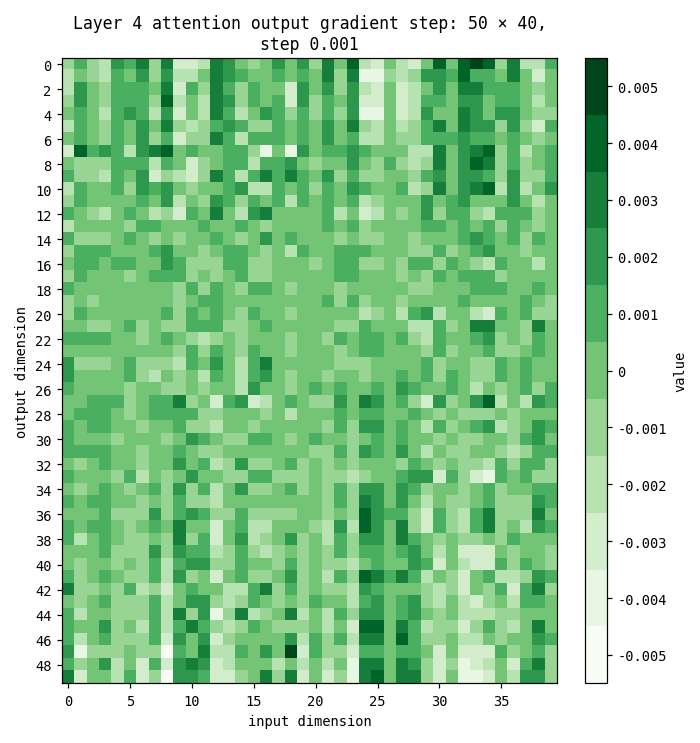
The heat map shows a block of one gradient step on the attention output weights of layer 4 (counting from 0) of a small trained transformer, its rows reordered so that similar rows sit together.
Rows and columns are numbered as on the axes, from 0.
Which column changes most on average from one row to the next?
34
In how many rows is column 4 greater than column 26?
12
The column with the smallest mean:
29
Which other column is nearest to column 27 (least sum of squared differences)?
25
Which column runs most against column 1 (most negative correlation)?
18
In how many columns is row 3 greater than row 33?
17
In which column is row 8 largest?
33
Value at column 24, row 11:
-0.002
